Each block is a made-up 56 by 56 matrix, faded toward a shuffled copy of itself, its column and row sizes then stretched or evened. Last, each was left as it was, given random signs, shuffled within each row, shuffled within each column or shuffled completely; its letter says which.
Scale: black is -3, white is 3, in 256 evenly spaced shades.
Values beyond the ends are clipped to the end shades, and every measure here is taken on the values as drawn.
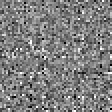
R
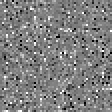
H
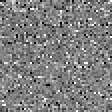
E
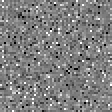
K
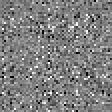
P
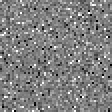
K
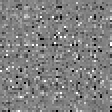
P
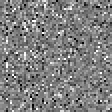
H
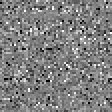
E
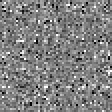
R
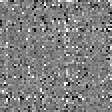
P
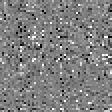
P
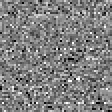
E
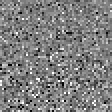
R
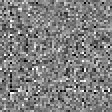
P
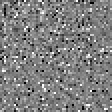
R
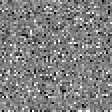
E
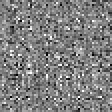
P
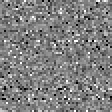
E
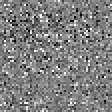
R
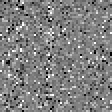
H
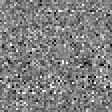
E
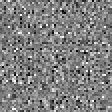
P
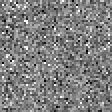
H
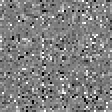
P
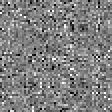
P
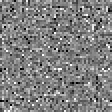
E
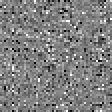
P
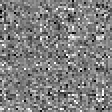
P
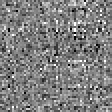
P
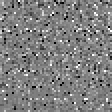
E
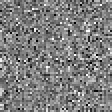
R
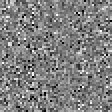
H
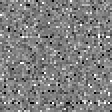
E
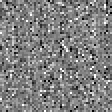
H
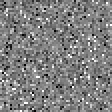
K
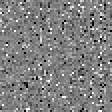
H
